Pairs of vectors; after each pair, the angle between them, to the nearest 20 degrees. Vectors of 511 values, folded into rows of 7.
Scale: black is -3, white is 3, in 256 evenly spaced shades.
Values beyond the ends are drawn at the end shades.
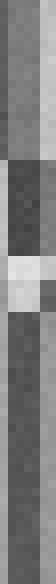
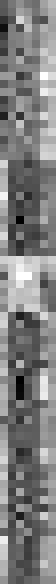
40 degrees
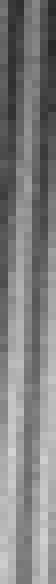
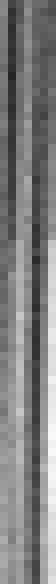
40 degrees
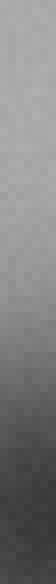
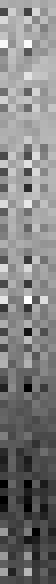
40 degrees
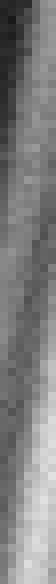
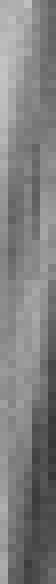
160 degrees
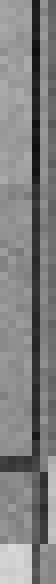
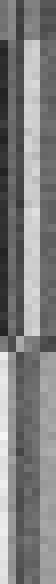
100 degrees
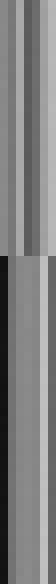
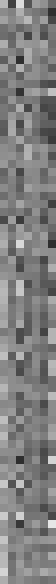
120 degrees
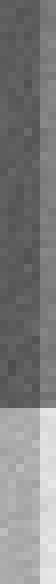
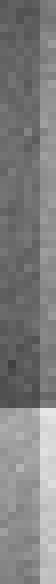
20 degrees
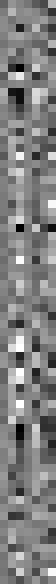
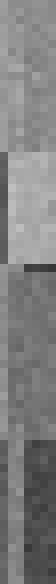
100 degrees
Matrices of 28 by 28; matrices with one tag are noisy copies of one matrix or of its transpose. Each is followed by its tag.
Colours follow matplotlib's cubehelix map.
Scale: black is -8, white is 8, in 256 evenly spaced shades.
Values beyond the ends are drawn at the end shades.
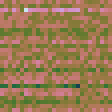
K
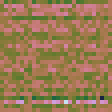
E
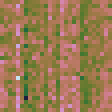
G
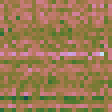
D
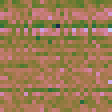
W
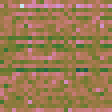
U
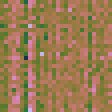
W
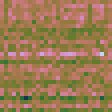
D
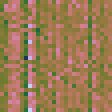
W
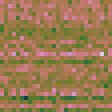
D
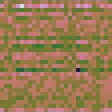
U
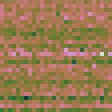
D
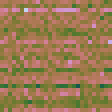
K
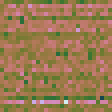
E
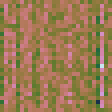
E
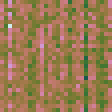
K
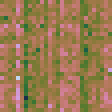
G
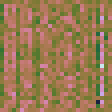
E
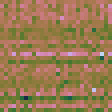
D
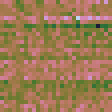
G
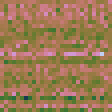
D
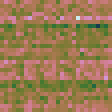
G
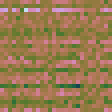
K
